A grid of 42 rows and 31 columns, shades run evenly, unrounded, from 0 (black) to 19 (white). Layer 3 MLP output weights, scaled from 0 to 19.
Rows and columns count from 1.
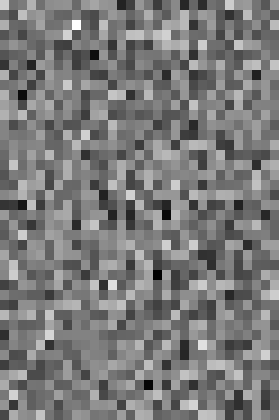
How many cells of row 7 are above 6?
26
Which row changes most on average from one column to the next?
21
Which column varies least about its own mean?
7
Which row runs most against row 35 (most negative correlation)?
8
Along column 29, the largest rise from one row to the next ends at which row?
18
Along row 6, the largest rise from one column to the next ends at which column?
12
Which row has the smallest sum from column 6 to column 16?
6
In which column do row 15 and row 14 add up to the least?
25
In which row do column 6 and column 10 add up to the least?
28
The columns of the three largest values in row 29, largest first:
13, 23, 11
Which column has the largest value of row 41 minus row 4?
22
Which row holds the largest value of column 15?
20
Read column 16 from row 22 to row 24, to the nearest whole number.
9 8 10
